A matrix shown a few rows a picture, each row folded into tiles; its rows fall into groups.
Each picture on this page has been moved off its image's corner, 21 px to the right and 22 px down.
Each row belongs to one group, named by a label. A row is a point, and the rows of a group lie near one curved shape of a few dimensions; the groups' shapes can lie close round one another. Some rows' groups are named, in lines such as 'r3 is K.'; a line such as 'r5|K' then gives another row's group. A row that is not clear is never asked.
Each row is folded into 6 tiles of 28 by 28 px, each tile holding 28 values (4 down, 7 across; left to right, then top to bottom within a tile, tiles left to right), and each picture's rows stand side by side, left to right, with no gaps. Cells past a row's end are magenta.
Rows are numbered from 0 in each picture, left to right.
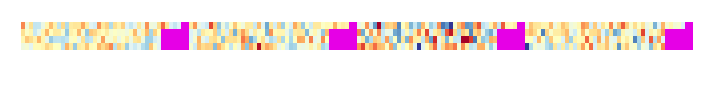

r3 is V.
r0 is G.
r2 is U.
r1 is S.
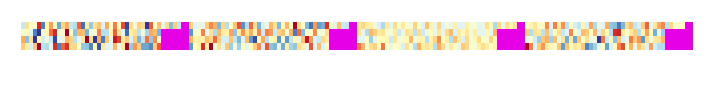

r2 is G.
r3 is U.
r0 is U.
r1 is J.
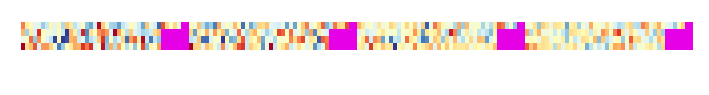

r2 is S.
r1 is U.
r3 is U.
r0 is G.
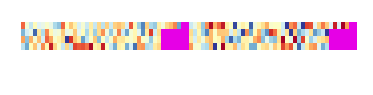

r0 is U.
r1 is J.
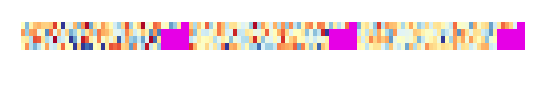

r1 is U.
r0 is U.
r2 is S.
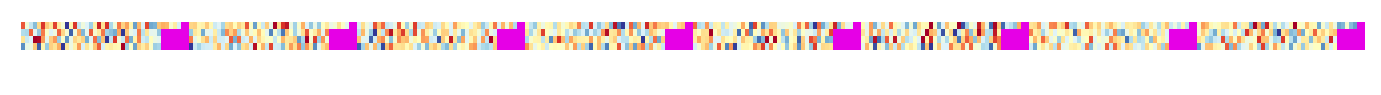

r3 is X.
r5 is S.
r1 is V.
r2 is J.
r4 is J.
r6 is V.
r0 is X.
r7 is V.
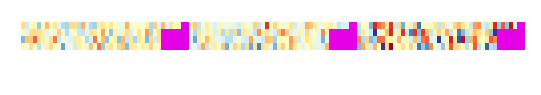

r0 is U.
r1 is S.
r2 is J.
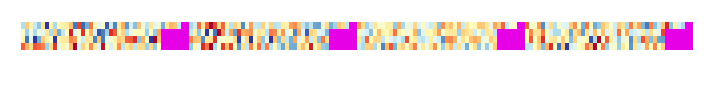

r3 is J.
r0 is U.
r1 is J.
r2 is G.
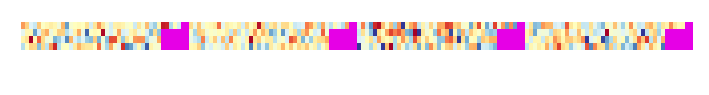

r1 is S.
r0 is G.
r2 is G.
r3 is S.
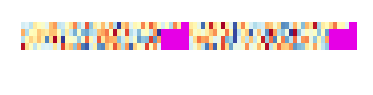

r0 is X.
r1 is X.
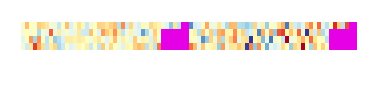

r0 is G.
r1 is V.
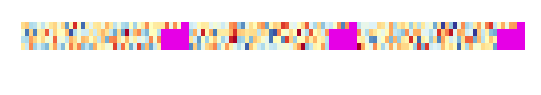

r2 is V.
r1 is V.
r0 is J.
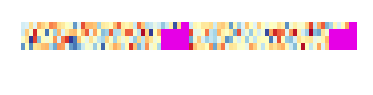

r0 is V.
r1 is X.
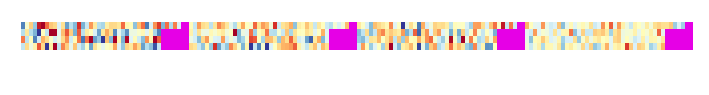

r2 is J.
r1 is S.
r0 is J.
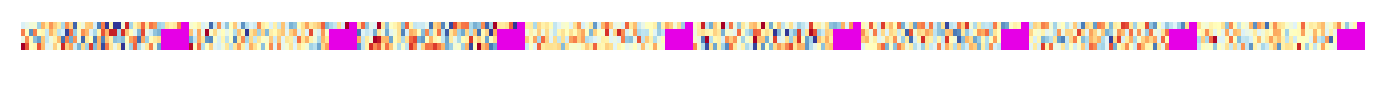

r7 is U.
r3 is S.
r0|V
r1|U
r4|S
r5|V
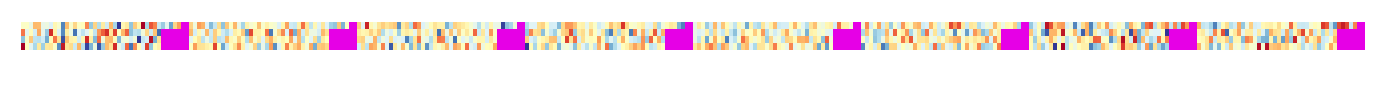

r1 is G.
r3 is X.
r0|X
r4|U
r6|J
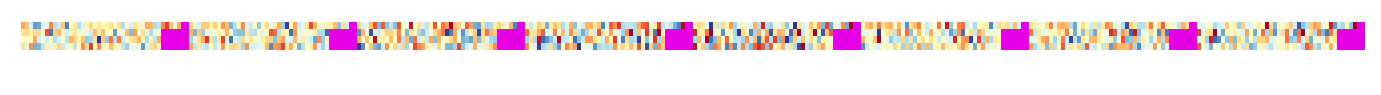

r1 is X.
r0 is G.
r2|U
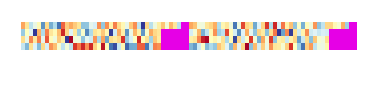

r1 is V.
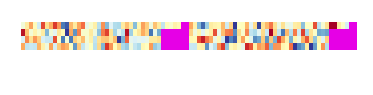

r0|V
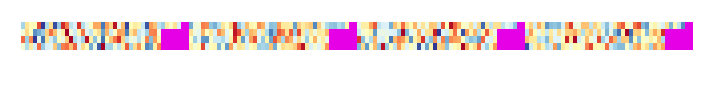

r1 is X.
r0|U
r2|X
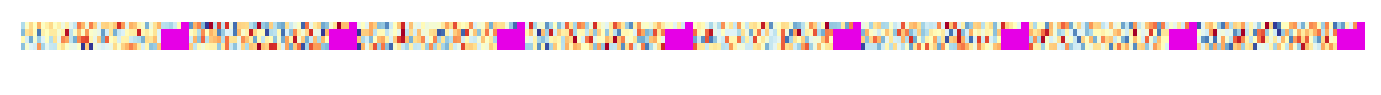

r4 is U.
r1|S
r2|X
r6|U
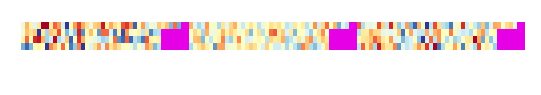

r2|J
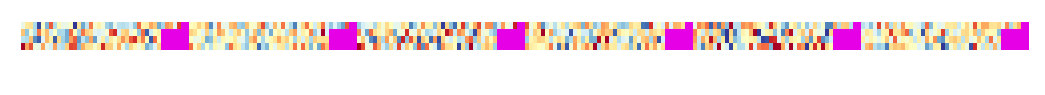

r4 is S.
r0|U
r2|V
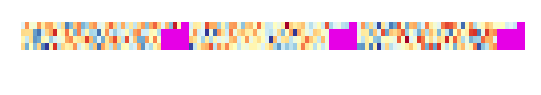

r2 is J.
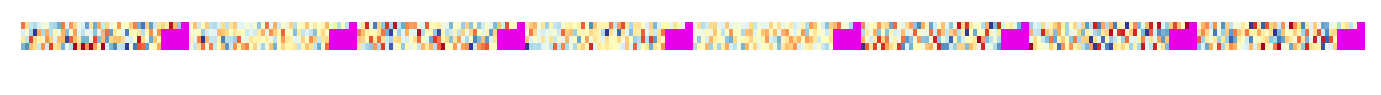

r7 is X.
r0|U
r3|V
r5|J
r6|V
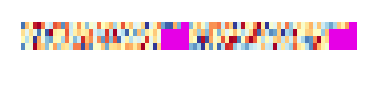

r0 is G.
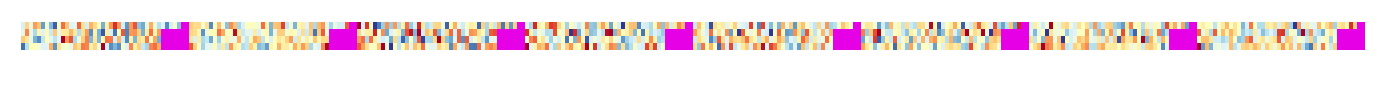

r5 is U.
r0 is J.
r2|G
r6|U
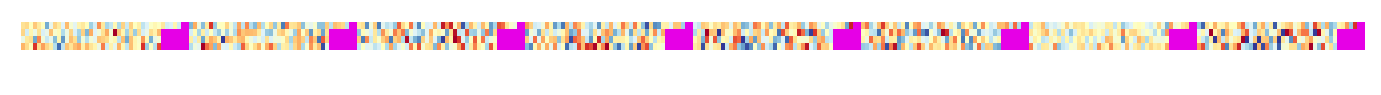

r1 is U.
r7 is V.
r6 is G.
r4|V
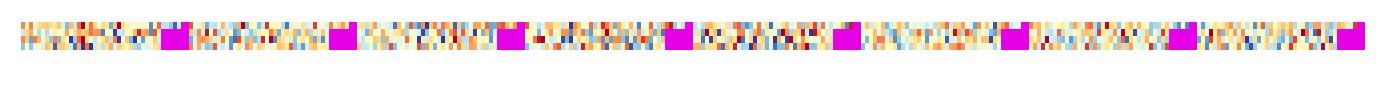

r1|J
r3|G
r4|V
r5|S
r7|V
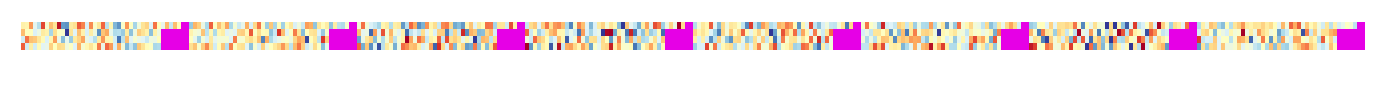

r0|V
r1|U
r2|J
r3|J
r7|X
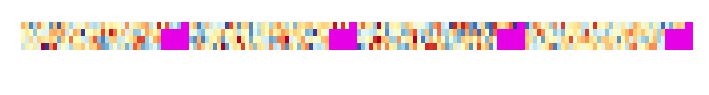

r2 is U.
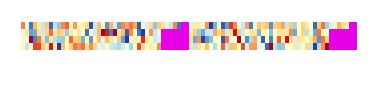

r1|U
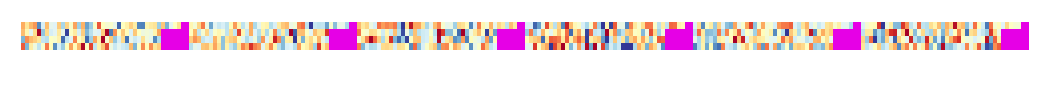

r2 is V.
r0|J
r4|J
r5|U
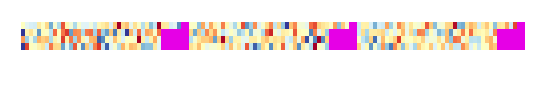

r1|X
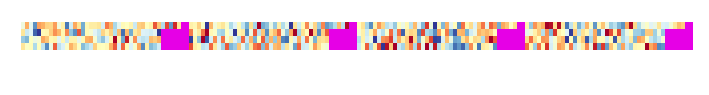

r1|U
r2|S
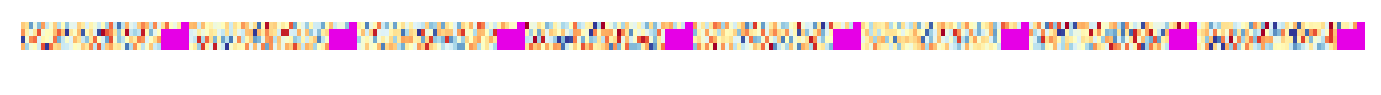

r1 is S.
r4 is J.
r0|X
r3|G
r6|S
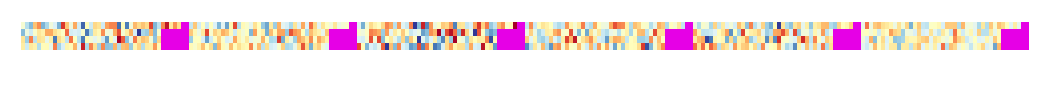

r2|V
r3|J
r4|V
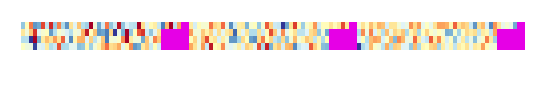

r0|S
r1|J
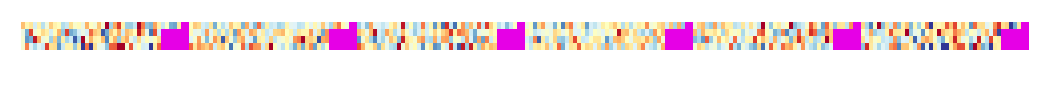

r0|S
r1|U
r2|X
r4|S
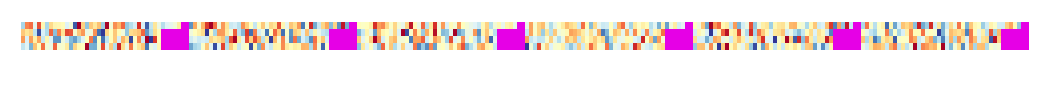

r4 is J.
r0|X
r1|G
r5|U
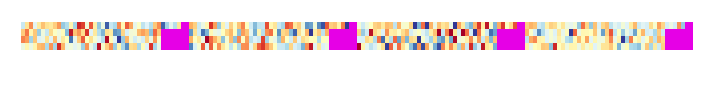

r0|V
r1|U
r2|V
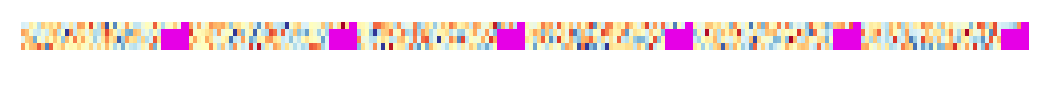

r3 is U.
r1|J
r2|J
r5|U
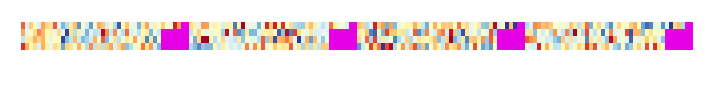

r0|J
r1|V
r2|G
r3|J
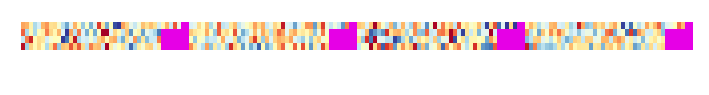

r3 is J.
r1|U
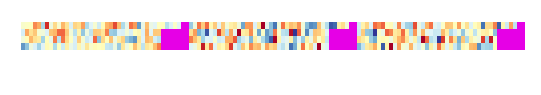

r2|J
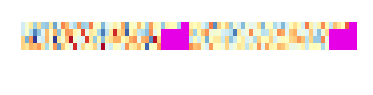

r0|U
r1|U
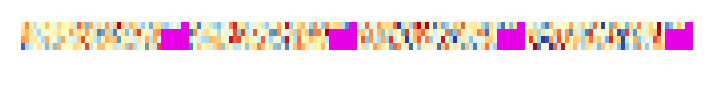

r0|V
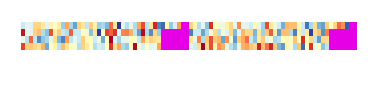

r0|X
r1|U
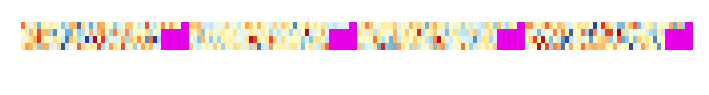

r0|J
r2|S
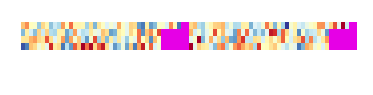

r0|U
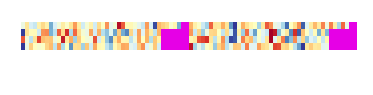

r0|X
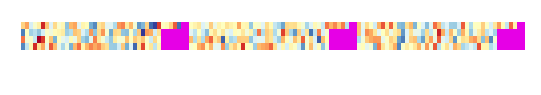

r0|U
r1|U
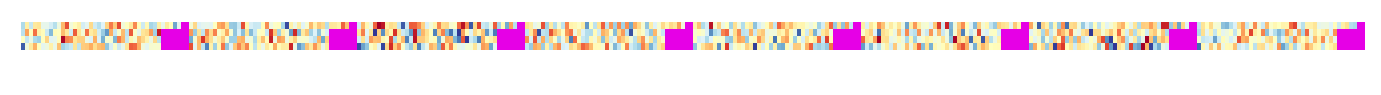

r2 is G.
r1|J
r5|X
